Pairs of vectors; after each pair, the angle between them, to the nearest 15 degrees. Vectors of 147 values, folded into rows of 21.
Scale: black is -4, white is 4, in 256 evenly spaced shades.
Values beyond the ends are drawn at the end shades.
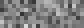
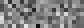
45 degrees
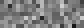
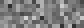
15 degrees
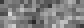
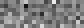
90 degrees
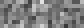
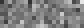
45 degrees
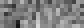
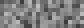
135 degrees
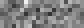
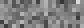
90 degrees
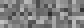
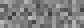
30 degrees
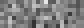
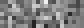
15 degrees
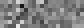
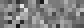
165 degrees
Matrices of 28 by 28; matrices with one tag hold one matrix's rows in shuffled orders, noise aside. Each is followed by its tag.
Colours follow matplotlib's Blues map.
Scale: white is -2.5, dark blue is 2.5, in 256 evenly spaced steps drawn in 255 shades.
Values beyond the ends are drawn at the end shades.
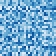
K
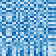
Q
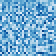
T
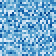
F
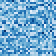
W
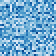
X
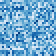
X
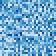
F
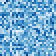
X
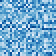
K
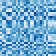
Q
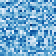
W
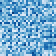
K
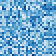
K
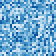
X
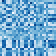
Q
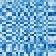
Q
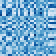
Q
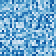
X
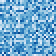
X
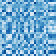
Q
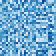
T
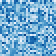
W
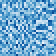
T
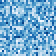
X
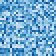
X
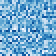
K
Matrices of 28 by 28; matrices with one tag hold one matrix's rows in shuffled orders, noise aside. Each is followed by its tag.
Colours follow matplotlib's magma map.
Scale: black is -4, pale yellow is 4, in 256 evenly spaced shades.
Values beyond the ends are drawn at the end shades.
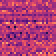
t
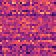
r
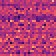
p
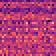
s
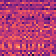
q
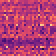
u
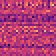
s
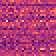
u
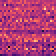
s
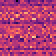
p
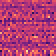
s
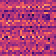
q
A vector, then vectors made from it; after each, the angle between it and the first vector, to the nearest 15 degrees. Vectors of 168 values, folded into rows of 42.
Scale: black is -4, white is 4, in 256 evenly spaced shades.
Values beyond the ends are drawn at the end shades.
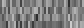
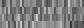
165 degrees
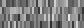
60 degrees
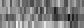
135 degrees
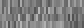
150 degrees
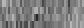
30 degrees
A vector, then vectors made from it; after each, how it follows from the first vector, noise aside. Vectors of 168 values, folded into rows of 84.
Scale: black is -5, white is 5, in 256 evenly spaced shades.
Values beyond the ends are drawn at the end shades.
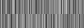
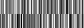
reversed, negated, scaled up.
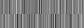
reversed, negated, partly zeroed.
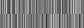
sign-scrambled.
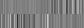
reversed, negated, partly zeroed.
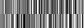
reversed, negated, scaled up.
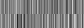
reversed, negated.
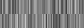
sign-scrambled.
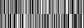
reversed, scaled up.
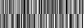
reversed, negated, scaled up.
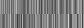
reversed, negated.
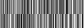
reversed, negated, scaled up.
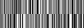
reversed, scaled up.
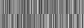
reversed, negated.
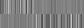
wrapped around, negated, partly zeroed.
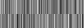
reversed, negated.
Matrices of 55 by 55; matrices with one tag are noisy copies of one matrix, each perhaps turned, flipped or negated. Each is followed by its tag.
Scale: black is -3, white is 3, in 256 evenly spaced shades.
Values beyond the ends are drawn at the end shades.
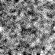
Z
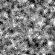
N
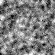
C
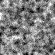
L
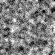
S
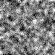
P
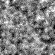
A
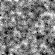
A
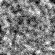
C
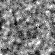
C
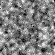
N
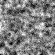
S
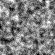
A
